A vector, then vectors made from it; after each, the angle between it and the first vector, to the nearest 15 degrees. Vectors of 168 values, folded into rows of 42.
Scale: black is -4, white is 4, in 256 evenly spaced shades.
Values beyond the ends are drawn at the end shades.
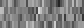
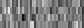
75 degrees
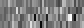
60 degrees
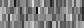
45 degrees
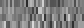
45 degrees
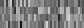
75 degrees
